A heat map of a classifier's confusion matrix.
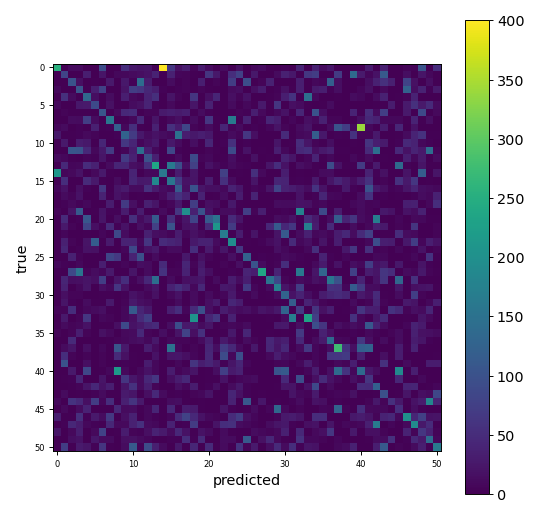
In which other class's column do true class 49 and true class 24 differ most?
25
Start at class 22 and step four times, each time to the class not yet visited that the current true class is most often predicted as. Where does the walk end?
34
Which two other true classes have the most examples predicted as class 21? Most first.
20, 33
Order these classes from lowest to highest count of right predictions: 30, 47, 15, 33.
30, 15, 47, 33
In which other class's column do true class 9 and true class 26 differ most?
16
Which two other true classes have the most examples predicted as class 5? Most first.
23, 44
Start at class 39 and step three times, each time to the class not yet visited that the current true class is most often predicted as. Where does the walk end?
50
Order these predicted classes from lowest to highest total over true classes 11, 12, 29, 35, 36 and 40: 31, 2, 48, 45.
31, 48, 2, 45
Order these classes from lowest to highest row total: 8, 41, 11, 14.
41, 14, 8, 11
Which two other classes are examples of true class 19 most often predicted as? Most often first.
17, 32
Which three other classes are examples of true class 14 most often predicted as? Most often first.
0, 48, 22
